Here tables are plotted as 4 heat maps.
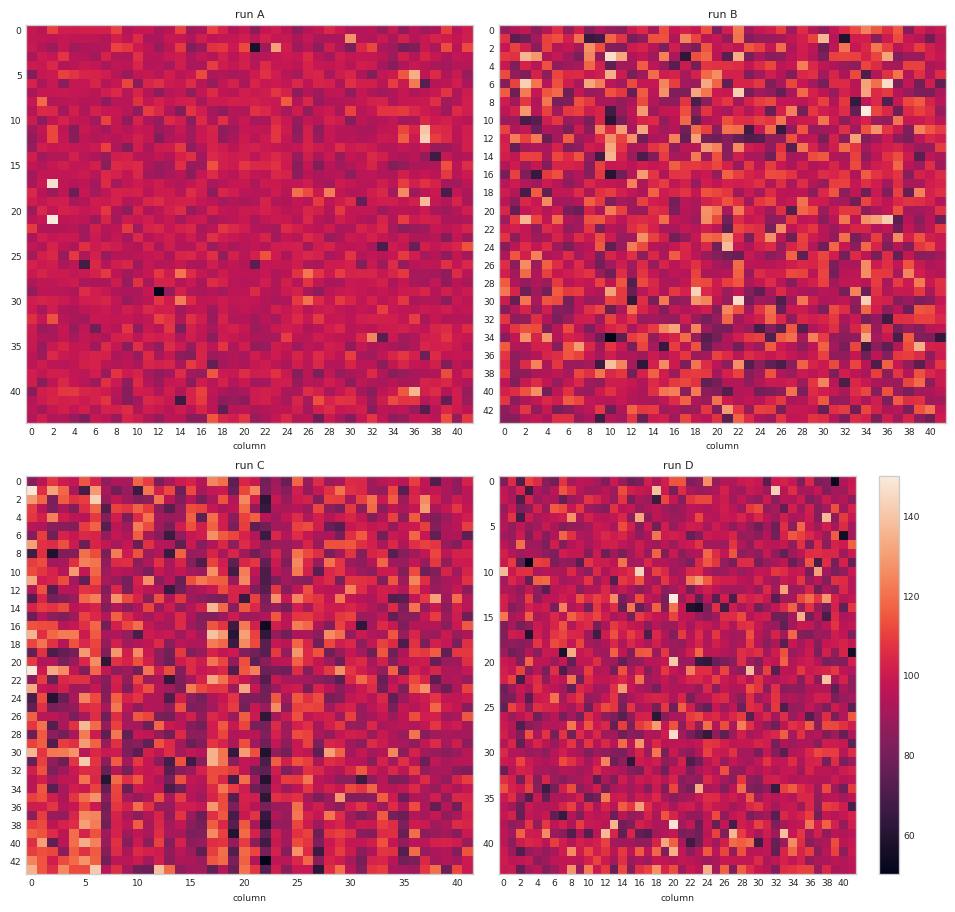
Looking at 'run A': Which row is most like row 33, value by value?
31
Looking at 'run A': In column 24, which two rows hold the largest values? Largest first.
8, 34
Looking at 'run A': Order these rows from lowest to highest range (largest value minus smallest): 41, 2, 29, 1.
1, 41, 29, 2
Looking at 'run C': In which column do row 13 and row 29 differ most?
20
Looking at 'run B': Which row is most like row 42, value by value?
31
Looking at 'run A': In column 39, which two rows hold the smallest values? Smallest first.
18, 41
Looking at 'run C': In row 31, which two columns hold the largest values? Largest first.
5, 17
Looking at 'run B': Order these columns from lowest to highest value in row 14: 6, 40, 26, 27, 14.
14, 27, 40, 6, 26
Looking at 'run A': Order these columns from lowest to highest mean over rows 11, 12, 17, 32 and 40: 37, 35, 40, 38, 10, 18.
18, 40, 10, 38, 35, 37
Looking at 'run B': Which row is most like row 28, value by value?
38
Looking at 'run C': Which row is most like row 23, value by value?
11
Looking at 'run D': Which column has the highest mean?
20
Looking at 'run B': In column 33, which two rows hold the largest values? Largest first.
12, 29
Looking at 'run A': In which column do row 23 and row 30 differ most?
14
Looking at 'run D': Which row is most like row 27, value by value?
43
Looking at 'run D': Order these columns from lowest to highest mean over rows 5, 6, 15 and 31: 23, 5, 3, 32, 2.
32, 23, 5, 3, 2
